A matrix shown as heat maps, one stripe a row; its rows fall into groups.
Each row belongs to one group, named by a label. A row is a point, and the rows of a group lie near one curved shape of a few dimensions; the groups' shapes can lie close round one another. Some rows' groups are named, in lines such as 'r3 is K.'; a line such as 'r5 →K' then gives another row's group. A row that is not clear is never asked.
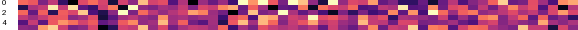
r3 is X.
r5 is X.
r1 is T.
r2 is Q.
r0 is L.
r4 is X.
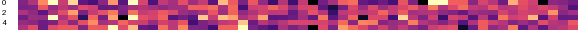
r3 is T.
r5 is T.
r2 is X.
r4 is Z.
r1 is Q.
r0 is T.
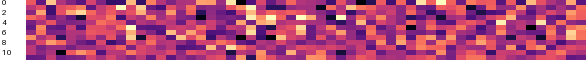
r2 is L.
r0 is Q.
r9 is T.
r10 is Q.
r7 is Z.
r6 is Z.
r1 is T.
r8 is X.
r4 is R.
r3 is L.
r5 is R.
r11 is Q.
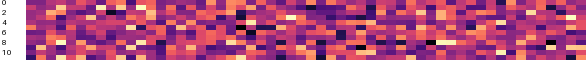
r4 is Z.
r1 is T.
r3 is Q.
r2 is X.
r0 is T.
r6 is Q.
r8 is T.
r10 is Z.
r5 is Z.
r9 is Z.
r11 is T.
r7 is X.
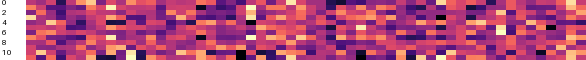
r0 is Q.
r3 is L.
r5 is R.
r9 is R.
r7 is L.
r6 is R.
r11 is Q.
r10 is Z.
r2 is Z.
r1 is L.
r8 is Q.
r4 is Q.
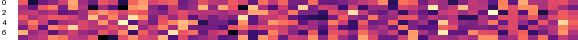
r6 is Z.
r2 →R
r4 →Z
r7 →X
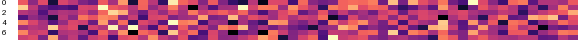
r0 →Z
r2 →R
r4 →Z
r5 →T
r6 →Z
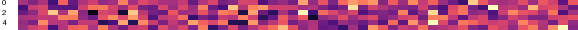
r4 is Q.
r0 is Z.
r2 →T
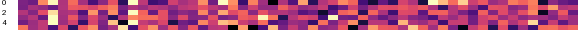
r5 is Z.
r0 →T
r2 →T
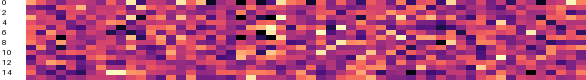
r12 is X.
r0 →Z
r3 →Z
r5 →L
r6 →X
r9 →R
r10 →X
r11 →R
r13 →Z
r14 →R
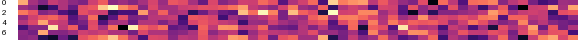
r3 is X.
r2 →L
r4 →X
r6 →Q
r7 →R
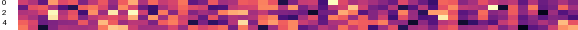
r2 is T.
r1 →R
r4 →L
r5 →R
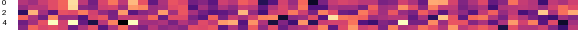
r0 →T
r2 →Z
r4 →T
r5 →X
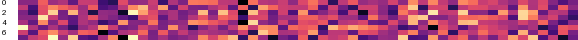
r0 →Q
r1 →X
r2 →T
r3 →Q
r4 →Q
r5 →L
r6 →X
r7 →T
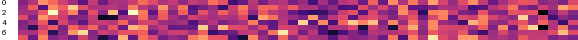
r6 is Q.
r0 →X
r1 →L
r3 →X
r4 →Z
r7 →Q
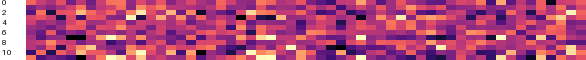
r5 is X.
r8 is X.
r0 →R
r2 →L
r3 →Z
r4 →X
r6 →Q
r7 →R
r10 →L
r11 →R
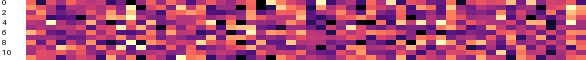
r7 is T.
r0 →X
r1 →Z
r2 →Z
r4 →Q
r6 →L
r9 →T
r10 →R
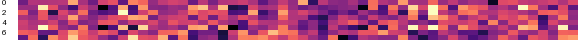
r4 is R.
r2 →Q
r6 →L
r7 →L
